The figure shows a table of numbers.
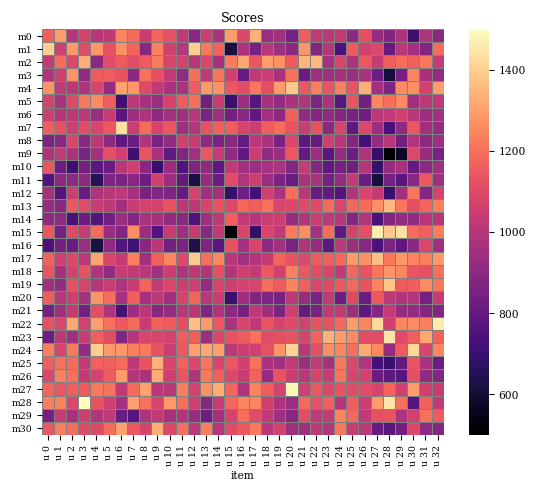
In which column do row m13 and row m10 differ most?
u 27
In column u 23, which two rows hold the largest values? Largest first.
m23, m24
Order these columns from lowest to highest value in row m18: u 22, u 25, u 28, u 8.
u 8, u 22, u 25, u 28
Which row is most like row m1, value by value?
m20
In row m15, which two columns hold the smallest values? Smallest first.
u 15, u 17
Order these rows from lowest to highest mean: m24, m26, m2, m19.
m26, m19, m2, m24
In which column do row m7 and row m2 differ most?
u 28
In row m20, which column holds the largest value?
u 4
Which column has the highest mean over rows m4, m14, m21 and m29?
u 24
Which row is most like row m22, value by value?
m17
